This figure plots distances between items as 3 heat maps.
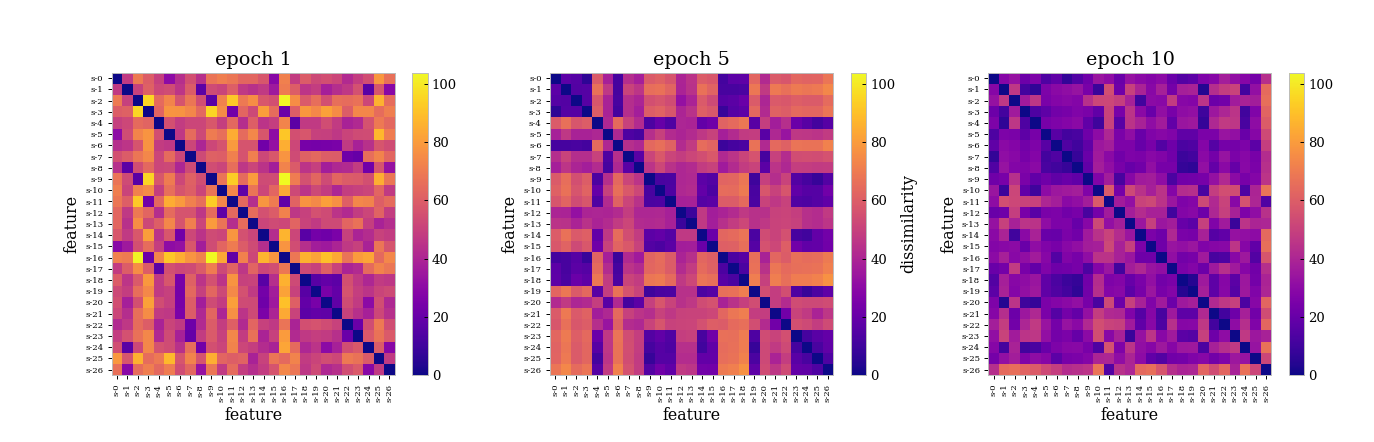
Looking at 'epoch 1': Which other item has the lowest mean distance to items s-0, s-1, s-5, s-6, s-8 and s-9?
s-15
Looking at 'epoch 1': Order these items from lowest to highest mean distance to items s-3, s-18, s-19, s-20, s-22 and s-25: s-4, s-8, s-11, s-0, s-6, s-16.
s-6, s-8, s-4, s-0, s-11, s-16
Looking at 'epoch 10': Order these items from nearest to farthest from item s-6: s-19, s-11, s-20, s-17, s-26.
s-19, s-17, s-20, s-11, s-26
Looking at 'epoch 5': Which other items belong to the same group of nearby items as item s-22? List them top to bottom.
s-21
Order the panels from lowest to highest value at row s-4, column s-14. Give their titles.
epoch 5, epoch 10, epoch 1
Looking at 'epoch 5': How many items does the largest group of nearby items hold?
11
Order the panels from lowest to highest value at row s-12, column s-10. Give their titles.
epoch 1, epoch 10, epoch 5
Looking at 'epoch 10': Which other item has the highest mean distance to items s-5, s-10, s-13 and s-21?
s-26
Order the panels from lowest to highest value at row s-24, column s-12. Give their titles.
epoch 10, epoch 5, epoch 1
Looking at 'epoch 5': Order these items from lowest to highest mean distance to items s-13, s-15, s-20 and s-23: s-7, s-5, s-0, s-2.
s-5, s-7, s-2, s-0
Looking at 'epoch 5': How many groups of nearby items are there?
5
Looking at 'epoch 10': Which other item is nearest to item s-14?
s-2
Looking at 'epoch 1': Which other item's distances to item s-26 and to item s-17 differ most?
s-4
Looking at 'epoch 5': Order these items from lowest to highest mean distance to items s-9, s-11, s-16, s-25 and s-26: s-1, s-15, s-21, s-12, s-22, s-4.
s-4, s-15, s-12, s-21, s-22, s-1
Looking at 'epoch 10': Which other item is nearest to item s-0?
s-7
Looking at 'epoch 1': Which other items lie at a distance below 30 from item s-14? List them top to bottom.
s-6, s-18, s-19, s-20, s-21
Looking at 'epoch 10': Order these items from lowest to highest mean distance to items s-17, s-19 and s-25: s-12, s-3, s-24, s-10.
s-12, s-3, s-24, s-10
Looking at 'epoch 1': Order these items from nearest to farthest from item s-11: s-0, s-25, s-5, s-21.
s-25, s-0, s-21, s-5
